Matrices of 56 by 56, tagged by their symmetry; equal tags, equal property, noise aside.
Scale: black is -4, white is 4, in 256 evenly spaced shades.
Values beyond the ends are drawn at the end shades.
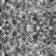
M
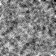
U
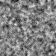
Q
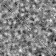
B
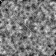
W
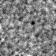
U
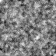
B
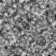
B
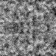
M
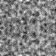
M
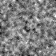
U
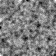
B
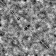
B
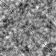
B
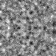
M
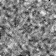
U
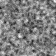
U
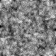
W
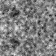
M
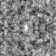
M
